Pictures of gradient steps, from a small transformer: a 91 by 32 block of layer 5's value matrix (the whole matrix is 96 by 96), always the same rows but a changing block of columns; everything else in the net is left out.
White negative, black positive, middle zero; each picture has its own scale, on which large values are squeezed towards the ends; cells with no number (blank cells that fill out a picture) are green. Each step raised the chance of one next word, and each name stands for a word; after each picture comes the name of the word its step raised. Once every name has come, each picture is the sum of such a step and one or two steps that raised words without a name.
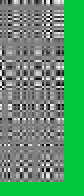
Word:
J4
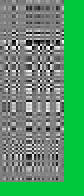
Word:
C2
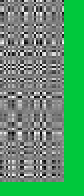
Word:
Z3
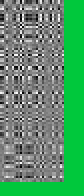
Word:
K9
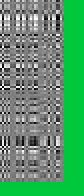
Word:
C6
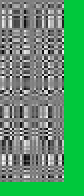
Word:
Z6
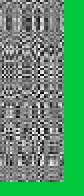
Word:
Z6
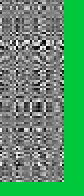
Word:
C2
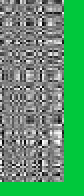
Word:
Z3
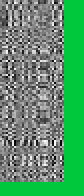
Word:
Z6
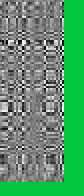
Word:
C2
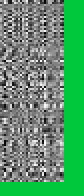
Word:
J4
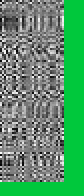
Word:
Z6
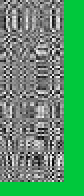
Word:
Z6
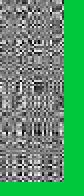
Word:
Z3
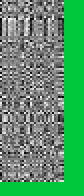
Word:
C6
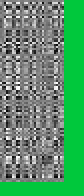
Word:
Z6
